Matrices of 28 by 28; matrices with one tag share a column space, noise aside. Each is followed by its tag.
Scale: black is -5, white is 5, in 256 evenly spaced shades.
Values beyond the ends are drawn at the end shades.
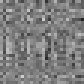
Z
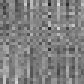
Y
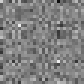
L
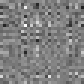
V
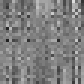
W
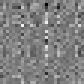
V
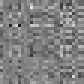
V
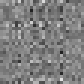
L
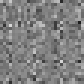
L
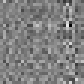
L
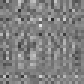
Z
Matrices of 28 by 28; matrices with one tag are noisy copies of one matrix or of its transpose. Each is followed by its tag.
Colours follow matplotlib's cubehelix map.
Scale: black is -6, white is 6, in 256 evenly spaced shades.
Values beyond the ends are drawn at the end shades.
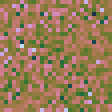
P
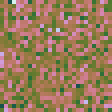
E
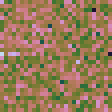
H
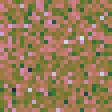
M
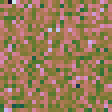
E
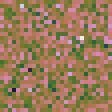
M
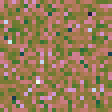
M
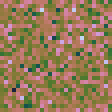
M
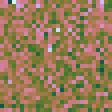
E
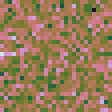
H
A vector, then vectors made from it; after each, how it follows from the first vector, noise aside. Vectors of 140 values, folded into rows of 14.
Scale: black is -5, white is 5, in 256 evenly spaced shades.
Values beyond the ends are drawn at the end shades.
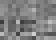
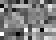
wrapped around, negated, scaled up.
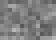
wrapped around, shrunk.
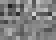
wrapped around, negated.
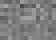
reversed, negated, shrunk.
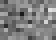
wrapped around, negated.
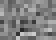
copied.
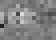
wrapped around, negated, partly zeroed.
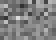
wrapped around, negated.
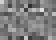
wrapped around.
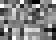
wrapped around, negated, scaled up.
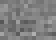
shrunk.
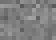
reversed, negated, shrunk.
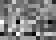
negated, scaled up.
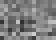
copied.
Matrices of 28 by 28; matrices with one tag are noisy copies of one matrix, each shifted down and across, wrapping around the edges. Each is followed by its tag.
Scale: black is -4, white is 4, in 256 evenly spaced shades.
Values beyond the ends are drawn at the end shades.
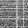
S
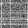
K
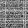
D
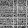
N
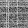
K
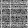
K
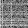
K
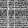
S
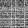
N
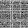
D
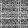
K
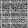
K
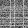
N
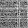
D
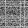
N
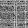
K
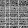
N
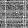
D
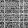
N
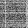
S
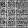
D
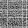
N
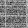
S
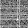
K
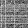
N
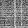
S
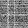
S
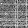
K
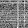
S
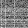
N
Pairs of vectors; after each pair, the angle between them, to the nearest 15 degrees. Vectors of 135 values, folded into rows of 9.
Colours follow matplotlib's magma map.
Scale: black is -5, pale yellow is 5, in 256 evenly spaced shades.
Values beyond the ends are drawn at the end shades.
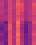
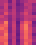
165 degrees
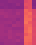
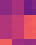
75 degrees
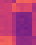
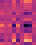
75 degrees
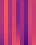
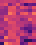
75 degrees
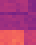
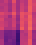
135 degrees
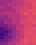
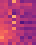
135 degrees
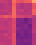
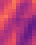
45 degrees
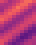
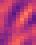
120 degrees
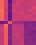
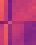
15 degrees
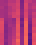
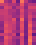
150 degrees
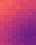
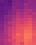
165 degrees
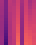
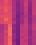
120 degrees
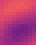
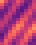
120 degrees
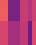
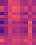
135 degrees
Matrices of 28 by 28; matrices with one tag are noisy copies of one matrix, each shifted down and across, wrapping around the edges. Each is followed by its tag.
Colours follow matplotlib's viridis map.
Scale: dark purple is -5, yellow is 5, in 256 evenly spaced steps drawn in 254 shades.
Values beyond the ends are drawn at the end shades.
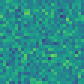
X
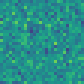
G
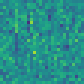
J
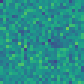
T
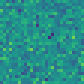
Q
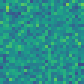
G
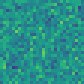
X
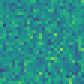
Q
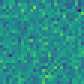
Q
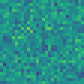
Q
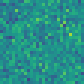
T
